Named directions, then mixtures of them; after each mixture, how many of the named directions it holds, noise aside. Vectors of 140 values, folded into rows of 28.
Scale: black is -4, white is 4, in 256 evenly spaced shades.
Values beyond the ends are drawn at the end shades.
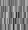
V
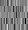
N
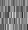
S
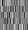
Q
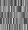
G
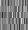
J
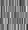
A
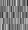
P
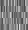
three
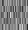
four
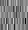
one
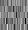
one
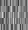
four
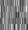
four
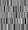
one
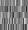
two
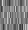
one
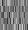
one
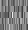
two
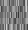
four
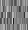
three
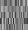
three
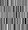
one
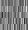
three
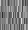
one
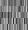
four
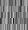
three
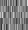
one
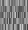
four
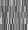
three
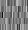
four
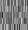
four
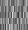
three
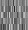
four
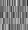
one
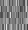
four
